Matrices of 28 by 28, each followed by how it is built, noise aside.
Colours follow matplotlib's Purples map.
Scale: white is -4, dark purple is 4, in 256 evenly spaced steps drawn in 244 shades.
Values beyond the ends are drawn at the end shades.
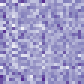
low rank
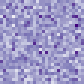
low rank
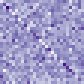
diagonal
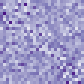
block diagonal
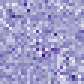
block diagonal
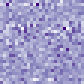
uneven rows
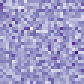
noise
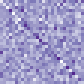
diagonal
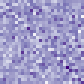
diagonal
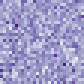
noise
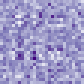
low rank
